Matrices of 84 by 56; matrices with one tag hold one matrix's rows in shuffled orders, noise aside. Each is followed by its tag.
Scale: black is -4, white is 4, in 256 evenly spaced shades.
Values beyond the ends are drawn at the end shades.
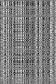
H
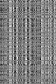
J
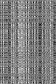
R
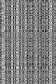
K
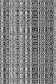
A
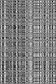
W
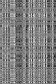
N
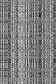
R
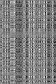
N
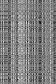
R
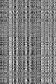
J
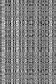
K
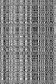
A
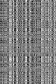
J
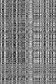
W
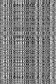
H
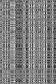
N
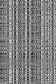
J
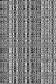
J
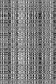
R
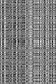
W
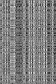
N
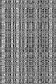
K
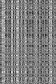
K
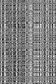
W
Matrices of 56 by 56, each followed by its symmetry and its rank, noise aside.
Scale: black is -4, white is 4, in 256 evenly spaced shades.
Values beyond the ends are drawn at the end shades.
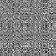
antisymmetric, rank four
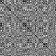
symmetric, rank four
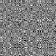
no symmetry, rank six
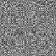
no symmetry, rank six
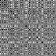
symmetric, rank three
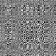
no symmetry, rank four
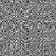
no symmetry, rank four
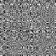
antisymmetric, rank six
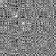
symmetric, rank six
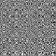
antisymmetric, rank six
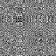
no symmetry, rank six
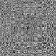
no symmetry, rank six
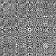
symmetric, rank four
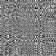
antisymmetric, rank six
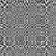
symmetric, rank three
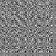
antisymmetric, rank four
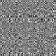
no symmetry, rank six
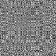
antisymmetric, rank six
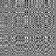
no symmetry, rank three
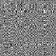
no symmetry, rank six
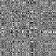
antisymmetric, rank four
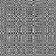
no symmetry, rank three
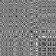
symmetric, rank three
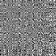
antisymmetric, rank four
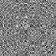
symmetric, rank six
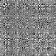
symmetric, rank six
